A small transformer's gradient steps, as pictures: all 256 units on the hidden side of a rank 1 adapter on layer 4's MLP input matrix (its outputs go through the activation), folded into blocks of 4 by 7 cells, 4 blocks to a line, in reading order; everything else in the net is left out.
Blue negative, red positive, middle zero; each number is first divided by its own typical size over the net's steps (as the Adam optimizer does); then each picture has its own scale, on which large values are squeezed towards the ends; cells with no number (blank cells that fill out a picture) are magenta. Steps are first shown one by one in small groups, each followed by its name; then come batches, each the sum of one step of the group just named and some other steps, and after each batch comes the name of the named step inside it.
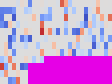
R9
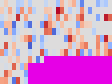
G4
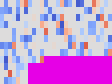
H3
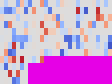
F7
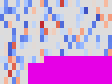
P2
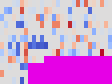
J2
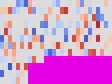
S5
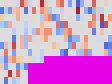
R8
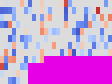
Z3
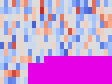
R8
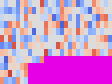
H3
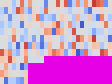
J2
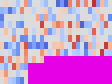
J2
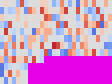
R8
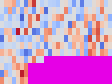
S5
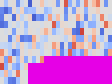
Z3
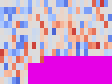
F7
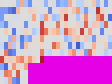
F7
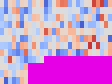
H3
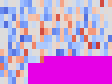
R9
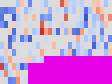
R9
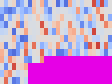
F7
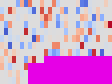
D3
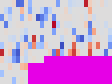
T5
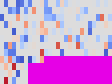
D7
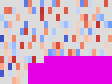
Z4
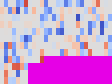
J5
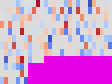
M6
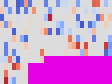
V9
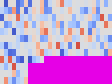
D7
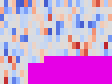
V9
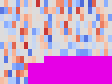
M6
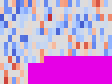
V9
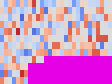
Z4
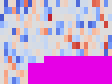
V9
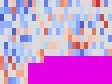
V9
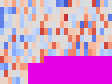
D3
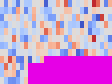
D7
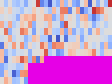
M6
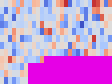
M6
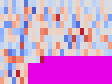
Z4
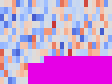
T5
